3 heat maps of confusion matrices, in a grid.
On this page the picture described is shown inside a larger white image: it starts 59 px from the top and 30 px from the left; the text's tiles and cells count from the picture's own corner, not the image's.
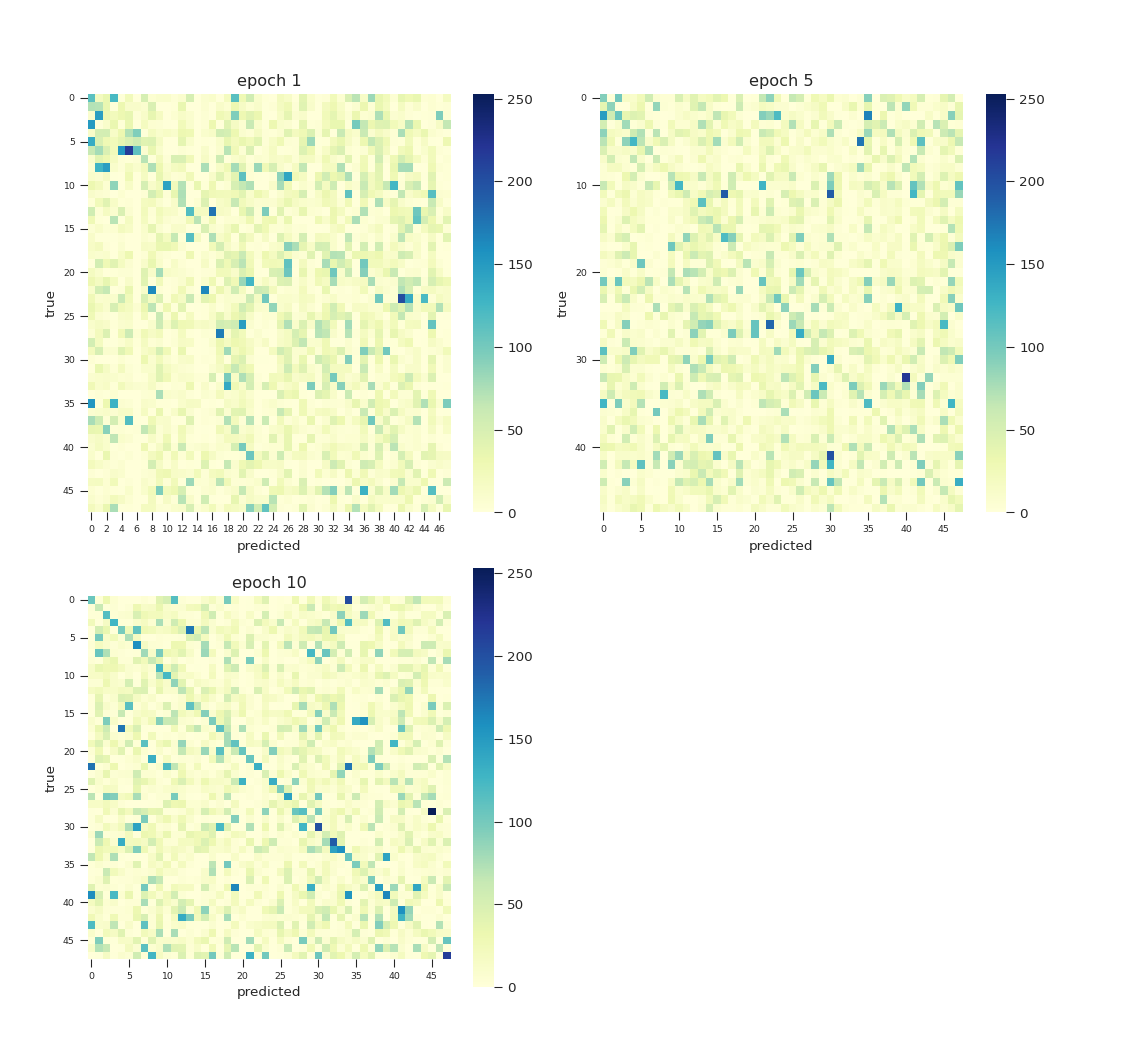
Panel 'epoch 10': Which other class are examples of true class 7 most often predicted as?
29
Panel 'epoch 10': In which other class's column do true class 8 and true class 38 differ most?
19
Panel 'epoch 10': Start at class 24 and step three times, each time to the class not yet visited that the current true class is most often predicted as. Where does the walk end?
4
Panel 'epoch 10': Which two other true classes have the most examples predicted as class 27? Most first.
28, 24
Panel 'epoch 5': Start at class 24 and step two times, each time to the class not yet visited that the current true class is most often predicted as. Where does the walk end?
14
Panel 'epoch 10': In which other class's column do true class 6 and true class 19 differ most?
40
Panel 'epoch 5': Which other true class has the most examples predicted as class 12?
27
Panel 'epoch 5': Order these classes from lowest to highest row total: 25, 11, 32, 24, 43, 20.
43, 25, 20, 24, 32, 11
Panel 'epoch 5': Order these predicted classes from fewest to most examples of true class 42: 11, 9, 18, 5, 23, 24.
24, 23, 11, 18, 9, 5
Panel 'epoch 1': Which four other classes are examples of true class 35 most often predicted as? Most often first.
0, 3, 47, 44
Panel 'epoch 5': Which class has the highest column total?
30
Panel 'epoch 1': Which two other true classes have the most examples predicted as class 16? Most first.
13, 32
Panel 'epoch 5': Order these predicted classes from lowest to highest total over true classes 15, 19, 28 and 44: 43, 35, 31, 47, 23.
43, 23, 31, 35, 47
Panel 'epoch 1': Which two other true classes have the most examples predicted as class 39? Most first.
29, 10
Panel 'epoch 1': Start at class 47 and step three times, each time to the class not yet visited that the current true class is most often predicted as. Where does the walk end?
21
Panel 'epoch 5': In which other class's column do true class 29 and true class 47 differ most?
0
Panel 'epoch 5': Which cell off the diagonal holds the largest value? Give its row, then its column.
32, 40
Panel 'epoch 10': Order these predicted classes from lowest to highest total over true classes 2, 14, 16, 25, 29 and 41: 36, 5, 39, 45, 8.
39, 8, 5, 45, 36
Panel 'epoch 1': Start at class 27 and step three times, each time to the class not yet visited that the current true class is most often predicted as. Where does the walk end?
20
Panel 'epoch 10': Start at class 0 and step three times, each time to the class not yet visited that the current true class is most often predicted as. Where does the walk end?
3
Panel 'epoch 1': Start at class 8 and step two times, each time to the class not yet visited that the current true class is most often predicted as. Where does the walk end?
1
